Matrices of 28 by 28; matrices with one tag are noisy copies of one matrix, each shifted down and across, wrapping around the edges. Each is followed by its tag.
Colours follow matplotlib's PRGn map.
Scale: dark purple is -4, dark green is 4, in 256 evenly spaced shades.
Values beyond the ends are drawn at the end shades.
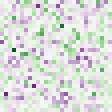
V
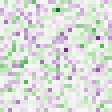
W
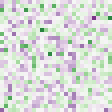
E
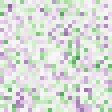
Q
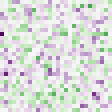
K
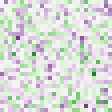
Q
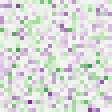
E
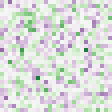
Q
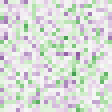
W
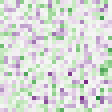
W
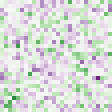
Q
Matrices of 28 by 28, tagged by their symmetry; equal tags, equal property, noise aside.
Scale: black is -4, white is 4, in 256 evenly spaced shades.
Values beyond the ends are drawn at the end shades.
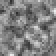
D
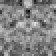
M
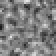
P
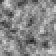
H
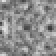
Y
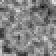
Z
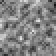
D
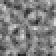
P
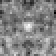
M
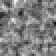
P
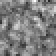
H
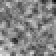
Z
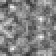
Y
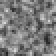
H
